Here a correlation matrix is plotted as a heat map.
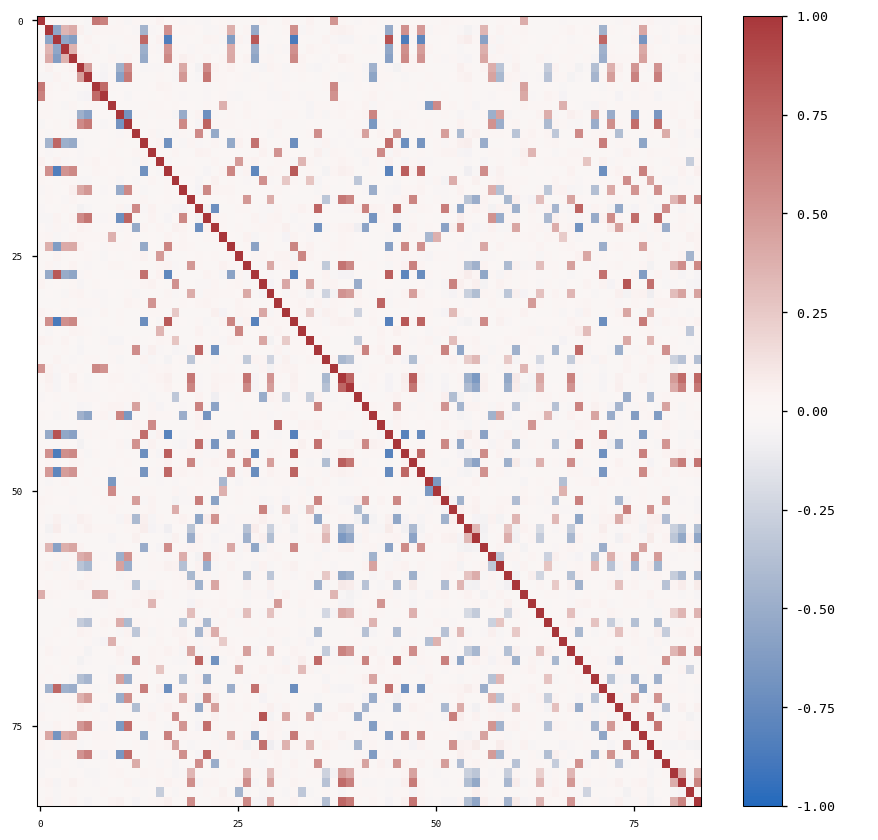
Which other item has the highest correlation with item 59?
55
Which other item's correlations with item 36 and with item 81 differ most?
38
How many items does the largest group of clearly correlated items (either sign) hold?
15
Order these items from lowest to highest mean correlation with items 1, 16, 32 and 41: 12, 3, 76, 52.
52, 12, 3, 76
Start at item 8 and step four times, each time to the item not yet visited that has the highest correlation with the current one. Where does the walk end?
61
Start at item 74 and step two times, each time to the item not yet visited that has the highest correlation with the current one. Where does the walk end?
77
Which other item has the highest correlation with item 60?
22
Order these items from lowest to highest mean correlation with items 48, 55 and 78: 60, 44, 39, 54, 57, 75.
44, 39, 60, 54, 57, 75
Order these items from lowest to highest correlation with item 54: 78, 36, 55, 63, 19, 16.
19, 63, 16, 78, 36, 55
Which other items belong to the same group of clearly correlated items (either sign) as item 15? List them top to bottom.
25, 33, 69, 82
